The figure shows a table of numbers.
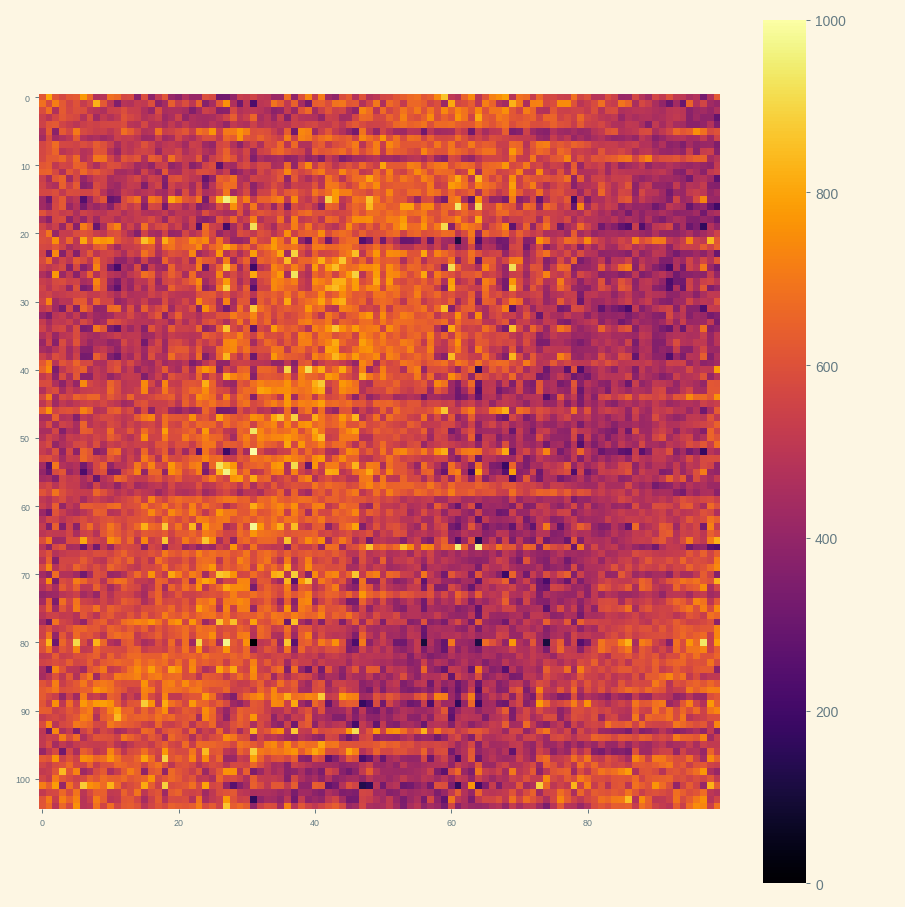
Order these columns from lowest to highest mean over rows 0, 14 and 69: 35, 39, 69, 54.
35, 69, 54, 39
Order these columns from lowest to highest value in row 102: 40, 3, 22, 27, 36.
40, 36, 22, 27, 3
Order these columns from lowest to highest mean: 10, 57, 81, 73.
81, 73, 57, 10
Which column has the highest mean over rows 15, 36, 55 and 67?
27
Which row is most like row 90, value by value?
91
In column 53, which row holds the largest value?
66
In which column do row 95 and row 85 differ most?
41
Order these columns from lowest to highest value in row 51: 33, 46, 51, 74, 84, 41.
74, 84, 46, 51, 33, 41
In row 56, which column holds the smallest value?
69
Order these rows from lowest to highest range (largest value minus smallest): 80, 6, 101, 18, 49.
6, 18, 49, 101, 80
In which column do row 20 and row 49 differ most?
31
